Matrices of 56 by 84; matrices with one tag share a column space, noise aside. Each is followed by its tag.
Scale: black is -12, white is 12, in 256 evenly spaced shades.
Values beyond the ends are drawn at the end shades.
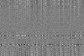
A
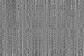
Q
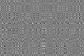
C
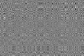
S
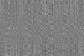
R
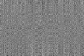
R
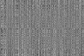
Q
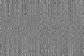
R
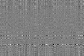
A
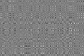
C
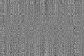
R
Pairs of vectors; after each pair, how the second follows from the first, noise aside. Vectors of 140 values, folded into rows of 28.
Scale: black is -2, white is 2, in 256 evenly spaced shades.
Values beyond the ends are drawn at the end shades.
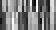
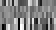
reversed, negated, partly zeroed.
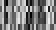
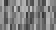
shrunk.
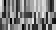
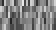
reversed, negated, shrunk.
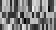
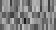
shrunk.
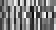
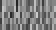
reversed, negated, shrunk.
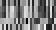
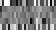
reversed, negated, partly zeroed.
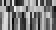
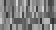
reversed, negated, shrunk.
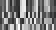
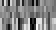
reversed, negated, partly zeroed.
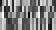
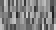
reversed, negated, shrunk.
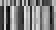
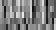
reversed, partly zeroed.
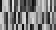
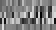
reversed, partly zeroed.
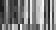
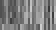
shrunk.
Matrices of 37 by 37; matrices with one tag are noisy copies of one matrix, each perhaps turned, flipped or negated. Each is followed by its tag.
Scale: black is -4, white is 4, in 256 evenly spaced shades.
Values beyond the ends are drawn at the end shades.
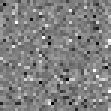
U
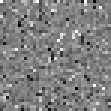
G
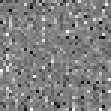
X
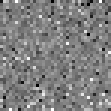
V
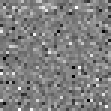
X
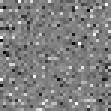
X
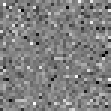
X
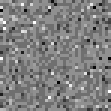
V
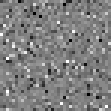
U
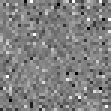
X
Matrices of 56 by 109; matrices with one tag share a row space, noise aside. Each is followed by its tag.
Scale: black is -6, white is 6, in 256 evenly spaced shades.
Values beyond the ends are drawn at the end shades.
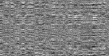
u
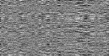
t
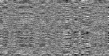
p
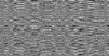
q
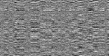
q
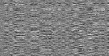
q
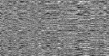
t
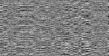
p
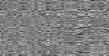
t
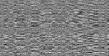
q
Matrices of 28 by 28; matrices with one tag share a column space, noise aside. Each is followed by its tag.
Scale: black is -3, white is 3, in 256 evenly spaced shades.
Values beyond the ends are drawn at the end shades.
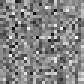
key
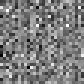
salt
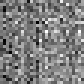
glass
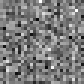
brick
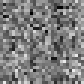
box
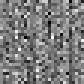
key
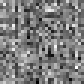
salt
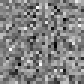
box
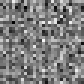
glass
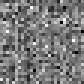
glass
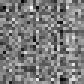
glass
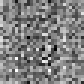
brick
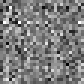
glass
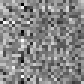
glass
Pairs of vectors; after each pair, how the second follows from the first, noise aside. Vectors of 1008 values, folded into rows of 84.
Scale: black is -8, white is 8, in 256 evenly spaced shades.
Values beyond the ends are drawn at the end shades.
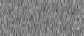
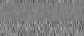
wrapped around, partly zeroed.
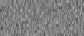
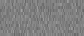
shrunk.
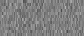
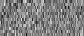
negated, scaled up.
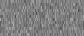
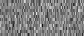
negated, scaled up.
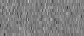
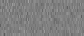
shrunk.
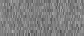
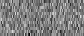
scaled up.
